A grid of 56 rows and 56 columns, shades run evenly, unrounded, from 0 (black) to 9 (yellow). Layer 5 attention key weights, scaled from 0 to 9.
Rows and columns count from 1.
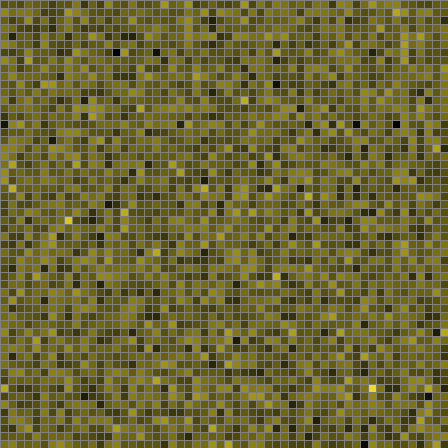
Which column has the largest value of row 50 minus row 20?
44
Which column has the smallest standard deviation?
48
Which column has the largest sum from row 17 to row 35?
51
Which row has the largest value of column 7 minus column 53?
30
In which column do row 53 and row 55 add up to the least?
40
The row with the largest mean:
14
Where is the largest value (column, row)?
47, 49
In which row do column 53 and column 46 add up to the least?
56
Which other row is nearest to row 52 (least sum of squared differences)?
26
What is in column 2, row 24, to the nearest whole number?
7
